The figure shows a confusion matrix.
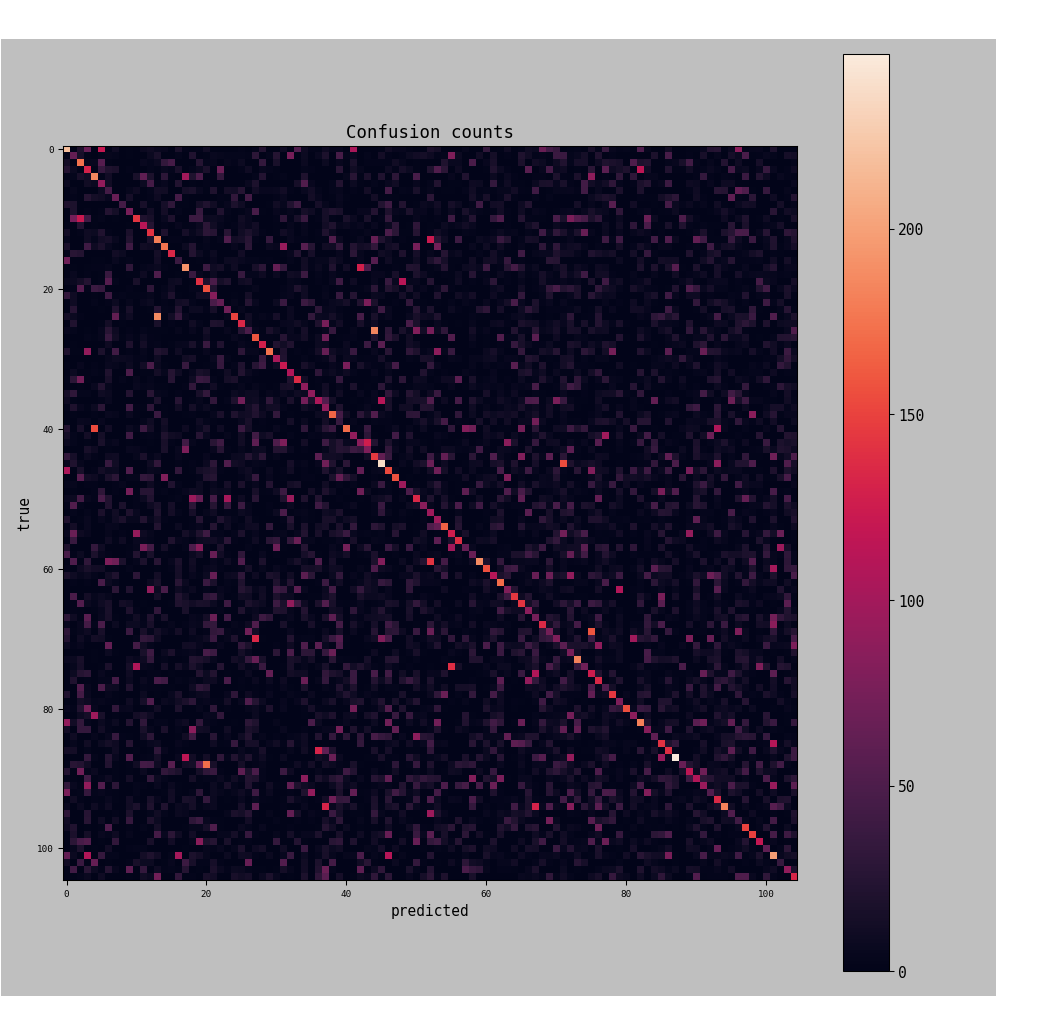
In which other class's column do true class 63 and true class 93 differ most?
79
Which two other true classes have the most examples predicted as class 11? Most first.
57, 4
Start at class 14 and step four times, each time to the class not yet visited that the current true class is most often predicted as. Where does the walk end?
17
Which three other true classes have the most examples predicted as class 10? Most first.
74, 55, 71
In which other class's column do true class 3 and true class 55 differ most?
82
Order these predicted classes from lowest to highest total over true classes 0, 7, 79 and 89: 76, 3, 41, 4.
4, 76, 3, 41
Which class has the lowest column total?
8
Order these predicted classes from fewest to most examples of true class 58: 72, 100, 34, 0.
34, 100, 0, 72
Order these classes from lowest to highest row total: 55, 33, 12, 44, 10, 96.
96, 33, 12, 55, 44, 10
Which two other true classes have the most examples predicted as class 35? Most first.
92, 82
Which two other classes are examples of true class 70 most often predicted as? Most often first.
27, 81
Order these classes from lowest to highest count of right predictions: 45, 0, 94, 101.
94, 101, 0, 45
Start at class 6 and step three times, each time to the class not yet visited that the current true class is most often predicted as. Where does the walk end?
75
